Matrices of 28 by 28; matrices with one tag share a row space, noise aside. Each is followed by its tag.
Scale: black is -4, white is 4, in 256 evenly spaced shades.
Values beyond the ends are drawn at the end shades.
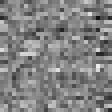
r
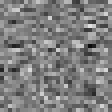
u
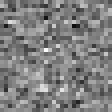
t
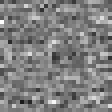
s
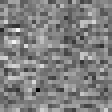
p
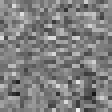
u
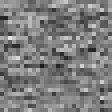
p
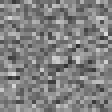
u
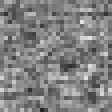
p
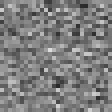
u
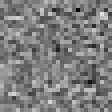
u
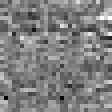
r
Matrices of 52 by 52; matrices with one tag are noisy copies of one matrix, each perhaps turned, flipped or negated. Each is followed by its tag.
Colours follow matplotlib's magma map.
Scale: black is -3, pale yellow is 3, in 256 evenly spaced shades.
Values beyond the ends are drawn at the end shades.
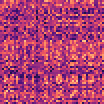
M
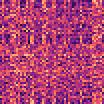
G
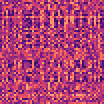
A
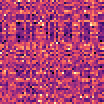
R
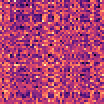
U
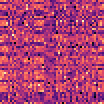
G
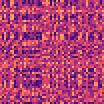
R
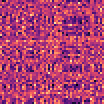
R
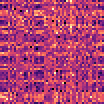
G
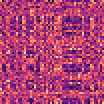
R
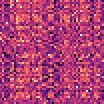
U
